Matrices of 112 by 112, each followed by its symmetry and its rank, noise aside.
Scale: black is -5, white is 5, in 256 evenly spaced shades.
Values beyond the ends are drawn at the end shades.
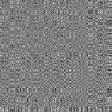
no symmetry, rank four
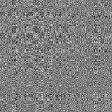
symmetric, rank six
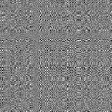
no symmetry, rank four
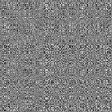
antisymmetric, rank four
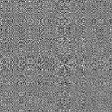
antisymmetric, rank six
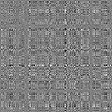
antisymmetric, rank four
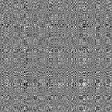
no symmetry, rank four
